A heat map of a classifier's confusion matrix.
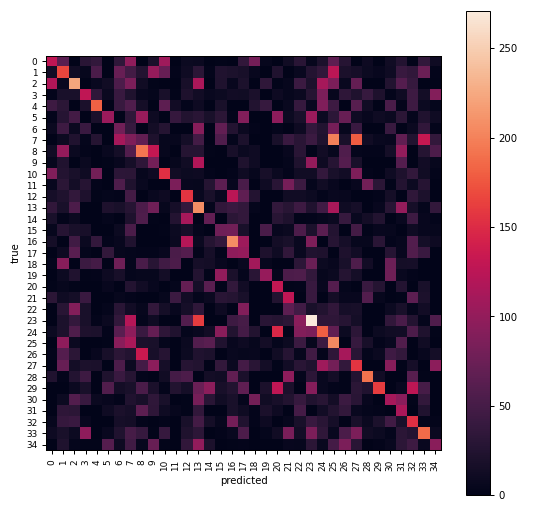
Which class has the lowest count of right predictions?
22
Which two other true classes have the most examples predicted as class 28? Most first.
11, 21
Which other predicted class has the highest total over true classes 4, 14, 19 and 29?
32
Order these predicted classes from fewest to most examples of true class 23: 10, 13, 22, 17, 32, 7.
10, 32, 17, 22, 7, 13
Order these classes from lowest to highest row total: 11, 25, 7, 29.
11, 25, 29, 7
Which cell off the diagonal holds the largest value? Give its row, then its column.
7, 25
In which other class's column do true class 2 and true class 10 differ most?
13
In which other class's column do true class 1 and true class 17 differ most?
25
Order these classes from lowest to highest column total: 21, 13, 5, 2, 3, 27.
5, 3, 21, 2, 27, 13
